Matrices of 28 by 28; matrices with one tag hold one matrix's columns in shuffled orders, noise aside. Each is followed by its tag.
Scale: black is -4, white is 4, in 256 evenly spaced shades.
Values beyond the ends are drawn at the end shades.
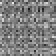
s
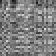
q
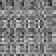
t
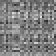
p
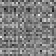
s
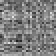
p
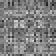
t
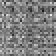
s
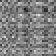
s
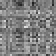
t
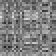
p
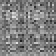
p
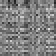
q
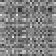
s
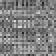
t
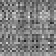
p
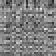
q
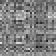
p
